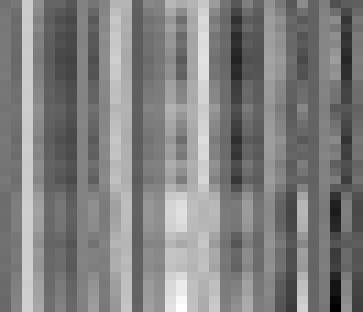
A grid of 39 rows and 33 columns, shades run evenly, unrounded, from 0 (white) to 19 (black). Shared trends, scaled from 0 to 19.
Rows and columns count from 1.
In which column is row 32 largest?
31
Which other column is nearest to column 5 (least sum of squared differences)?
29
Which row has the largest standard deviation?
39
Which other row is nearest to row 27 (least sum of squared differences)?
26
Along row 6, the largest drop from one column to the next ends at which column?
3
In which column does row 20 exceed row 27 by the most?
17
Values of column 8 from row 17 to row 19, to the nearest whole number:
9 9 9
